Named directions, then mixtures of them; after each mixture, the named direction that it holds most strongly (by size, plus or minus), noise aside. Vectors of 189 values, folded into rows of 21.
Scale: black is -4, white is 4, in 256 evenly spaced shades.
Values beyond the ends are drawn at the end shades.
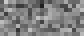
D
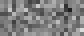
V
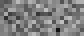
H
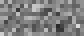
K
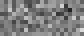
V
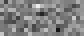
K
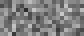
V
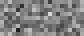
K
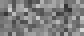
V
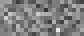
H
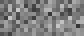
K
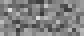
D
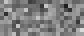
D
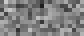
D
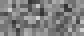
V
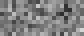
V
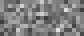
D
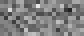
V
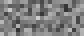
D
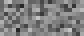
D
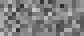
K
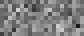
K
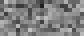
D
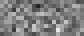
H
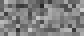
D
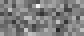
V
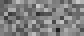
H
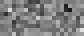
V
